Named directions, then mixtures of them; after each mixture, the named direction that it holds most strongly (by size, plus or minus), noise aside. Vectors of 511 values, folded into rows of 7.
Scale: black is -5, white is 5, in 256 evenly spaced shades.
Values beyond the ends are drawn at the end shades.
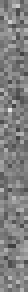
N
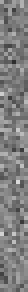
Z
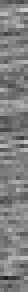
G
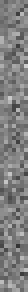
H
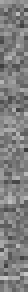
H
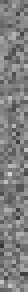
H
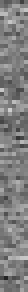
G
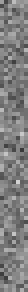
Z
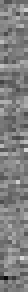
G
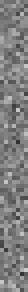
H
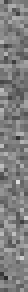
Z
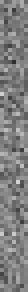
Z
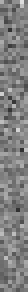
Z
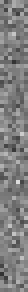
Z
